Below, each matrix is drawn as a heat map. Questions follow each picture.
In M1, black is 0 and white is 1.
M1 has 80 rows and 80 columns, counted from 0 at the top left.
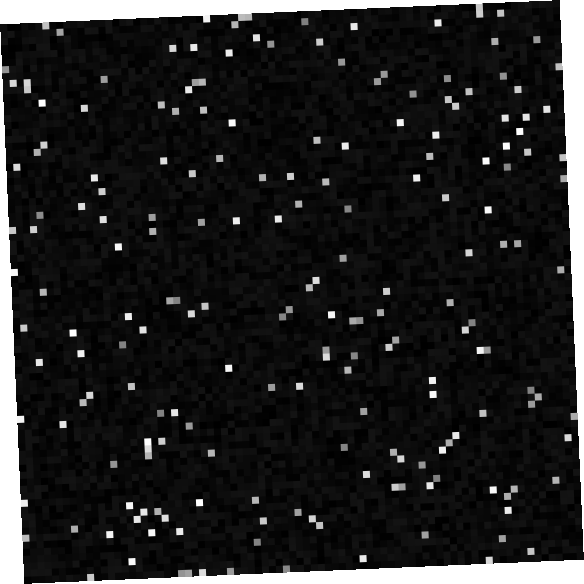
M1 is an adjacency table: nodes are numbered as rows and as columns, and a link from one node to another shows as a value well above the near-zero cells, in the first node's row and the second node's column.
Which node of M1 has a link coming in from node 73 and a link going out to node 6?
node 0
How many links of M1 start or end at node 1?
8
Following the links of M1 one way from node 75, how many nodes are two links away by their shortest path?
3
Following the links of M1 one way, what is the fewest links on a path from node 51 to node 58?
6
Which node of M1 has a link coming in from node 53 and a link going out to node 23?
node 40
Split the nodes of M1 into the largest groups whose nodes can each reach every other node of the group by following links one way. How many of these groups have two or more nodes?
2
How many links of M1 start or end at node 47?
4
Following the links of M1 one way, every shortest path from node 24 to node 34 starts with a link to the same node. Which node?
node 45
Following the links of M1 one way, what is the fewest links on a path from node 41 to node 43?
4
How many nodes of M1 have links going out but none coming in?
5
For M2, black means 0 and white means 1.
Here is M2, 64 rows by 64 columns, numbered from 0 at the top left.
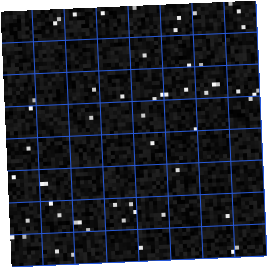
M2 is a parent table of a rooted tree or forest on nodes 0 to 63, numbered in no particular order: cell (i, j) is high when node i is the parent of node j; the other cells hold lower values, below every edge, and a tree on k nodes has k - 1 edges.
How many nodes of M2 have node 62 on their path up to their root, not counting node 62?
2
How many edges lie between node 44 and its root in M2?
4
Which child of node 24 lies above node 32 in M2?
6
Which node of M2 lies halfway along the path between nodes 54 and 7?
20
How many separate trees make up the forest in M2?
7
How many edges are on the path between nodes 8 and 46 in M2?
6
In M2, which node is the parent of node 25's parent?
41
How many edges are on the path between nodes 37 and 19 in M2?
4
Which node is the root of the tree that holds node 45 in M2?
27
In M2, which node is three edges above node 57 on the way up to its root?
61
